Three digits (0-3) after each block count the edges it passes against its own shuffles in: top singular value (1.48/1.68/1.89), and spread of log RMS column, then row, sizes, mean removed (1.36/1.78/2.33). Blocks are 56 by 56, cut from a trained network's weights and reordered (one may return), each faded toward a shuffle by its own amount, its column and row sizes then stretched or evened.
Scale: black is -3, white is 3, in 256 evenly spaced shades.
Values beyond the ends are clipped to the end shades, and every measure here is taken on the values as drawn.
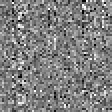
1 3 0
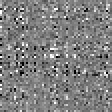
0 3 3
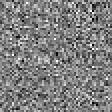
3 2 1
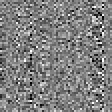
3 3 0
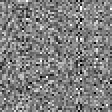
3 3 0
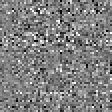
0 2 3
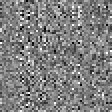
2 3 1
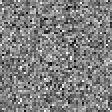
0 1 0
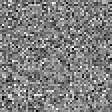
1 0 1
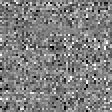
0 2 3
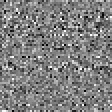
0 0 3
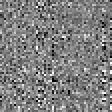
2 3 1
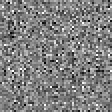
1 2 2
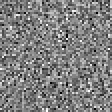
1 0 0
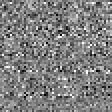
1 0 3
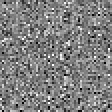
1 3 0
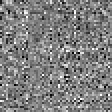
2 3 2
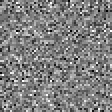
0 0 2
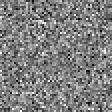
0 1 1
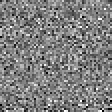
2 0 2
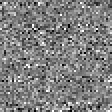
1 0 3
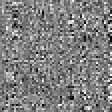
2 3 1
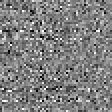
0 2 3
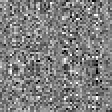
2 3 0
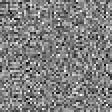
2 1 1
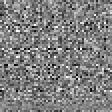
2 0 3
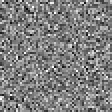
1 1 0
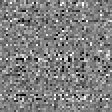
1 2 3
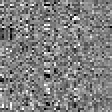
3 3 1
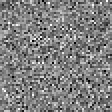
0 1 1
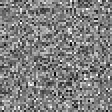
2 0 0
